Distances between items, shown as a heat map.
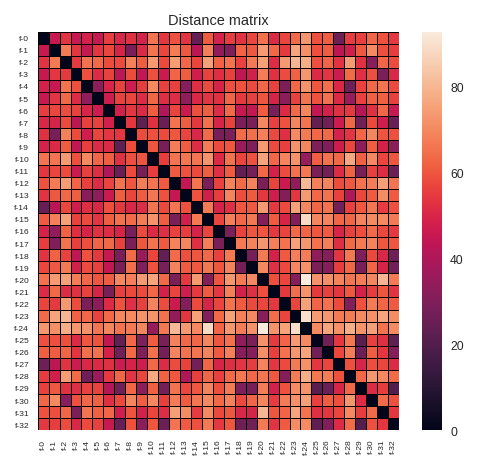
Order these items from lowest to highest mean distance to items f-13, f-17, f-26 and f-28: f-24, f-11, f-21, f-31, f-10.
f-11, f-21, f-31, f-10, f-24
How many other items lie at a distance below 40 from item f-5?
4
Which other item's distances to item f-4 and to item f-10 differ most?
f-28
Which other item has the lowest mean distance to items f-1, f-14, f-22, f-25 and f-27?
f-0
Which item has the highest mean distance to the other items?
f-24
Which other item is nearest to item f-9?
f-7
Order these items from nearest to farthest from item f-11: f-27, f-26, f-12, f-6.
f-26, f-6, f-27, f-12
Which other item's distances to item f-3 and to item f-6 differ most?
f-31
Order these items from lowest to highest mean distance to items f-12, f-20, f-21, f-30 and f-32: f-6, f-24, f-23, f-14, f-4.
f-6, f-23, f-4, f-14, f-24
